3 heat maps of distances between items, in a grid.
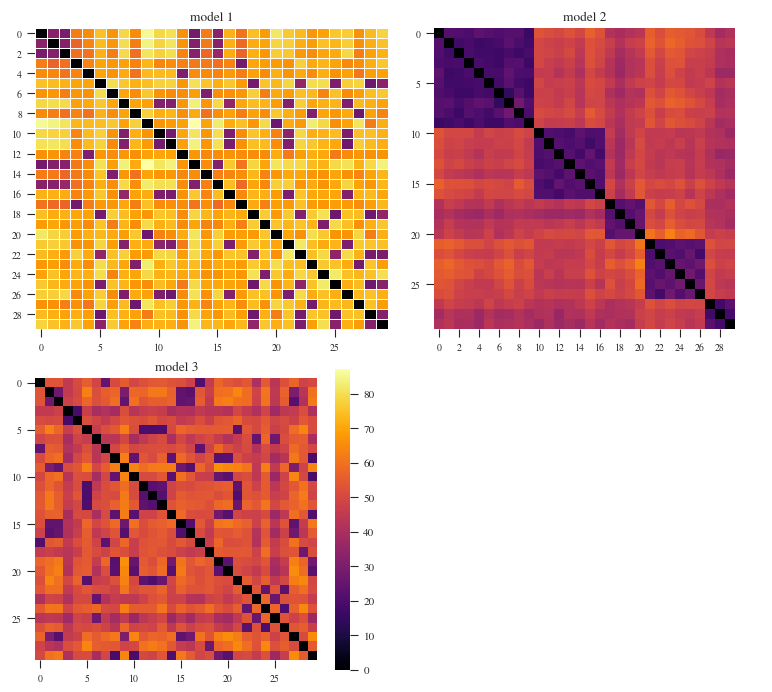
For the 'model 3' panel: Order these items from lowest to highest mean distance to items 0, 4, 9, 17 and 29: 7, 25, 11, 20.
7, 25, 20, 11
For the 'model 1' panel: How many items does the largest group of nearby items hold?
6
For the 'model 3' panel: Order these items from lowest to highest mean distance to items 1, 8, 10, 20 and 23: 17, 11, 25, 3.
25, 3, 17, 11
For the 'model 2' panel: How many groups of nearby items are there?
5
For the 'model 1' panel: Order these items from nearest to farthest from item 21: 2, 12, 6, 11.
11, 12, 6, 2
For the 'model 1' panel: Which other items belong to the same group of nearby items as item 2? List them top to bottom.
0, 1, 13, 15
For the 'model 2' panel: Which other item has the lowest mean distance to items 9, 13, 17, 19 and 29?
18
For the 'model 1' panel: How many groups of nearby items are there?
9
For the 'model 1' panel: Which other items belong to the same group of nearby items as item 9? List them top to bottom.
20
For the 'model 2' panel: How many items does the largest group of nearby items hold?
10
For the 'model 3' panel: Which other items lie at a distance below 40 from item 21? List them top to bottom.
5, 11, 12, 13
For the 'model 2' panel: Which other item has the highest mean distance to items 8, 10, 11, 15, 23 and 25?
20
